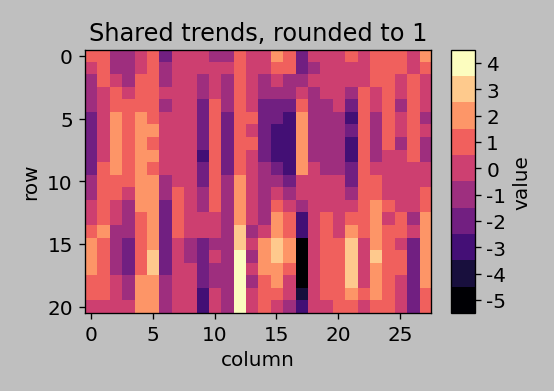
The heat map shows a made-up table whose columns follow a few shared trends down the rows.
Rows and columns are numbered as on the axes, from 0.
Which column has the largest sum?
12
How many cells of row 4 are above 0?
10
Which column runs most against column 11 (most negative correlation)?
2
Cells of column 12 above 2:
7
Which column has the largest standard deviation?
17
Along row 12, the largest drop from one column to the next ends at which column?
6
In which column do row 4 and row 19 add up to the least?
9
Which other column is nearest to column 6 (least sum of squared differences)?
3
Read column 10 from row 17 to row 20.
-1 -1 0 0
